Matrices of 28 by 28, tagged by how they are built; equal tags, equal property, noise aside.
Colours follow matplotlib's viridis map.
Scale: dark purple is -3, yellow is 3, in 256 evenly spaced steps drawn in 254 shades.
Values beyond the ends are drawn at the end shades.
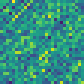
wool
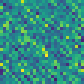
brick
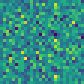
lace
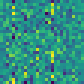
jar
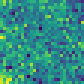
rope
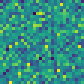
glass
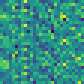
lace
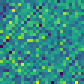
wool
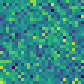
brick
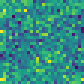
rope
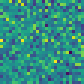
glass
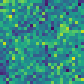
rope
